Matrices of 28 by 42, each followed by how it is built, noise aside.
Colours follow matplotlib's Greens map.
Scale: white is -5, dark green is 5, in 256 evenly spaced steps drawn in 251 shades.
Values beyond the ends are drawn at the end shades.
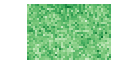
smooth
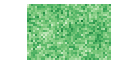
smooth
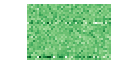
uneven rows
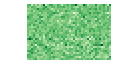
uneven rows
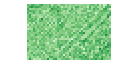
Hankel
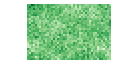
smooth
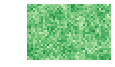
smooth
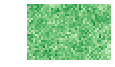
smooth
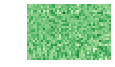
low rank
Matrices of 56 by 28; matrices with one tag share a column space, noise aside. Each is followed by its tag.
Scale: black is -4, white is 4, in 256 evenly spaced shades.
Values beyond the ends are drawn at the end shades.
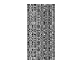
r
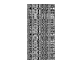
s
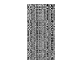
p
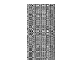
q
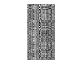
p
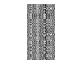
s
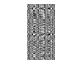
s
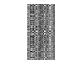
q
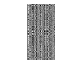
q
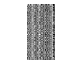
r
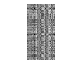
s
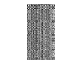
p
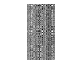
q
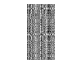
s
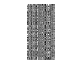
r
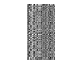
r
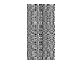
r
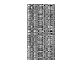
q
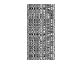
s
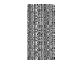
r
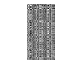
p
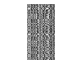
s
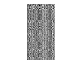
p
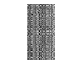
q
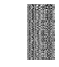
p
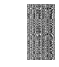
s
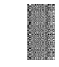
r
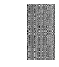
q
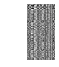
p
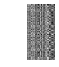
r
